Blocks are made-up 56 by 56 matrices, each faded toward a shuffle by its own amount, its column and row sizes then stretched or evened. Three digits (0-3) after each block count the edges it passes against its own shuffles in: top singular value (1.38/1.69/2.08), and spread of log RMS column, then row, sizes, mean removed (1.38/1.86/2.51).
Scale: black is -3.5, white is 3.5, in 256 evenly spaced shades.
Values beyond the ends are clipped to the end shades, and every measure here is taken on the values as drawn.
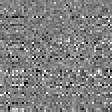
3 1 3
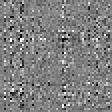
2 3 2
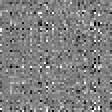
2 3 3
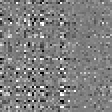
3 3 3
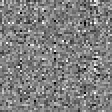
1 2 1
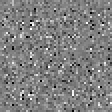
0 2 2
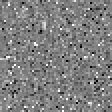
0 0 0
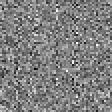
2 2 0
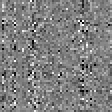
2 3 1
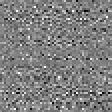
3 0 3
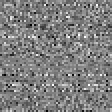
1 0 3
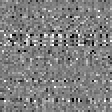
3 0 3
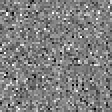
1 0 1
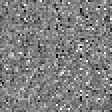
1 2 0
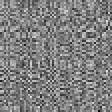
3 1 1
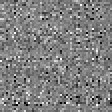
1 2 2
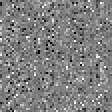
1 2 0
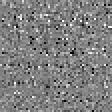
0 1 2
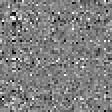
2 2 2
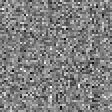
0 1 1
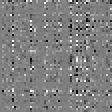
3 3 3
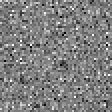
1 1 0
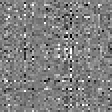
2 3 2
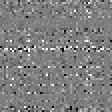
1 2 3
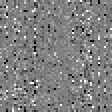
0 3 0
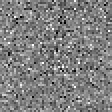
0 0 1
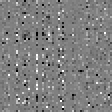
1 3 1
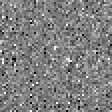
0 2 0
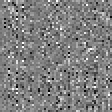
1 3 0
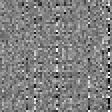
3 3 0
